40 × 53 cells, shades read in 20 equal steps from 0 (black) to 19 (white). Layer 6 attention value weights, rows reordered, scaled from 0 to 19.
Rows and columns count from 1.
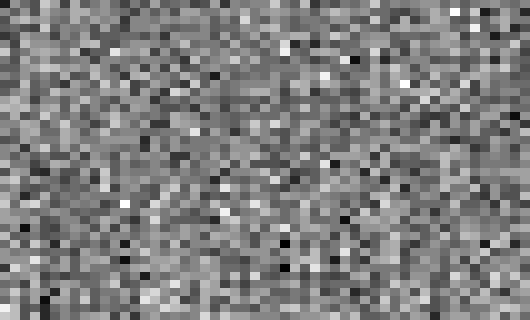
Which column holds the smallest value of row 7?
9
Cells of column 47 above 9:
19
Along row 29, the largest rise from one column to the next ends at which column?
4
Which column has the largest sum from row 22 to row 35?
40
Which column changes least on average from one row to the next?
8
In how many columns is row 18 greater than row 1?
26
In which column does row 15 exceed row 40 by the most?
5
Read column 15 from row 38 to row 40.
17 11 10
